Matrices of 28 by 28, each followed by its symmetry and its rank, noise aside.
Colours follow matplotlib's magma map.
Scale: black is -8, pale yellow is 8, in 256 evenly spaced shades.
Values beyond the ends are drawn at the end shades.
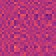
antisymmetric, rank two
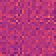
no symmetry, rank three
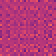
antisymmetric, rank two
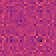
symmetric, rank three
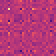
symmetric, rank two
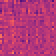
no symmetry, rank four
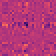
no symmetry, rank three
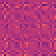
no symmetry, rank two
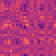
antisymmetric, rank two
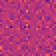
antisymmetric, rank four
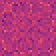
symmetric, rank four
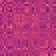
symmetric, rank three
